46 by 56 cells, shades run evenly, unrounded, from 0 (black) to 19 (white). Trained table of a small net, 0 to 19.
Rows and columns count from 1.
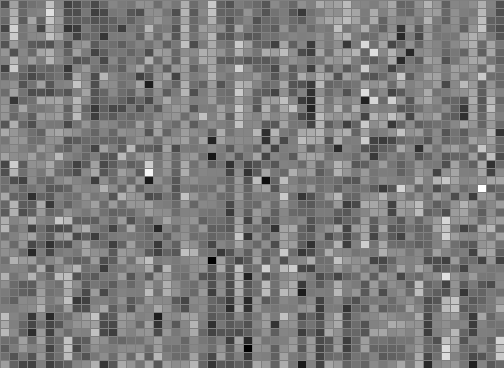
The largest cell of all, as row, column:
24, 54
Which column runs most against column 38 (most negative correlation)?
12
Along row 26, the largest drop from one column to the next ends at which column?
6
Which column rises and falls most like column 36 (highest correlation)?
28
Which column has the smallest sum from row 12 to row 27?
26
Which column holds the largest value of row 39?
51
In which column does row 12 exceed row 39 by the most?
41
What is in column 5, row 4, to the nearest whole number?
5
